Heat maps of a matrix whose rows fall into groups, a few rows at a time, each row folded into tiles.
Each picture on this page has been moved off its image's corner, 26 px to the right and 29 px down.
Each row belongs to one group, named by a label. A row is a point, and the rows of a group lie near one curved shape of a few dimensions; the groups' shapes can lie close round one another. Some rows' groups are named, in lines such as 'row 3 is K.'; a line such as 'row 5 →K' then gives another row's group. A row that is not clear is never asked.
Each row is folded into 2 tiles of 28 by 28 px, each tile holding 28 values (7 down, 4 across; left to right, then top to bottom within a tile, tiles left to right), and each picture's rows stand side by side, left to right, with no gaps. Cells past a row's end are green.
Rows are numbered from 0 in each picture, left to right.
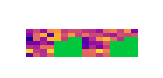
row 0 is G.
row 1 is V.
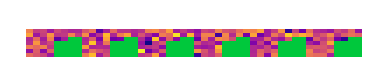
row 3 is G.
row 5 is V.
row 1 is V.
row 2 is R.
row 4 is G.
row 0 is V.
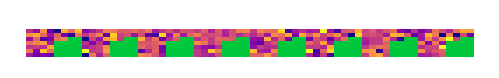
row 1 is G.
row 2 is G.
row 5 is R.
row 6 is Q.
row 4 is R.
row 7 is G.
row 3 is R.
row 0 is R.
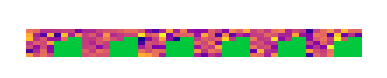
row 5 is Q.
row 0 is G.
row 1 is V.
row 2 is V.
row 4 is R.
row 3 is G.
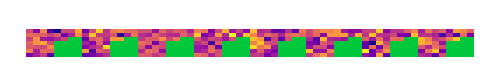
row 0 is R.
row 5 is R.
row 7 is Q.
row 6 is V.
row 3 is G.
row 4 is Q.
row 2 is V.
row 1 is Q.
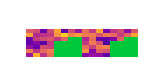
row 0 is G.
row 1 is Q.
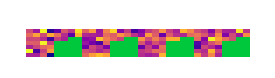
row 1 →R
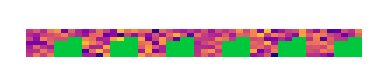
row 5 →R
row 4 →R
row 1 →Q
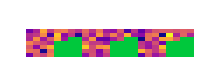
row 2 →G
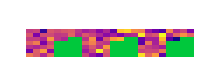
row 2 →V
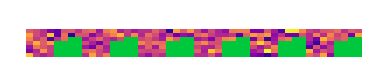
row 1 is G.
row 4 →R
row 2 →G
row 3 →R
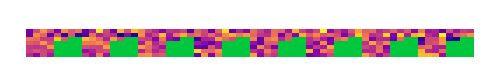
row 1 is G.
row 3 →G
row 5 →Q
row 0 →G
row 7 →V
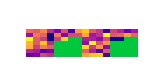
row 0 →V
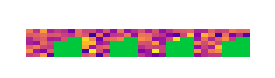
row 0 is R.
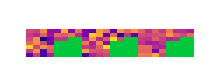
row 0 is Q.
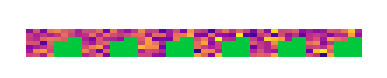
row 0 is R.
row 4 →Q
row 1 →R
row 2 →Q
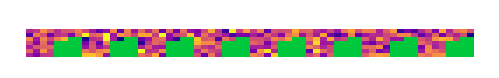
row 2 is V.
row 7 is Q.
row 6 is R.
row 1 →V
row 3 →G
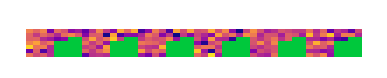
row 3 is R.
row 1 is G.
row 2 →G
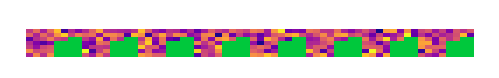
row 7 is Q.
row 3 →G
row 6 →R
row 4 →R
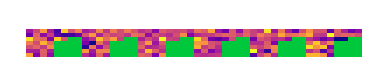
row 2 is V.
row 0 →G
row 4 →Q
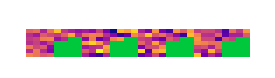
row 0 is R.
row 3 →G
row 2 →R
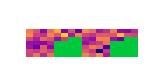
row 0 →G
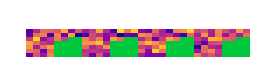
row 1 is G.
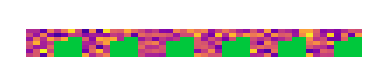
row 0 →R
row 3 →G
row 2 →R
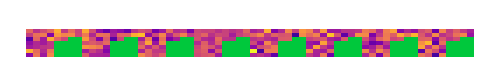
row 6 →G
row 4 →R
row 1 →Q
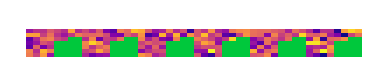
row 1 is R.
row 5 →R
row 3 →Q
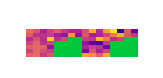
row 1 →R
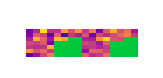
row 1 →R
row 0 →Q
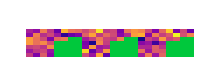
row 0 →G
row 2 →G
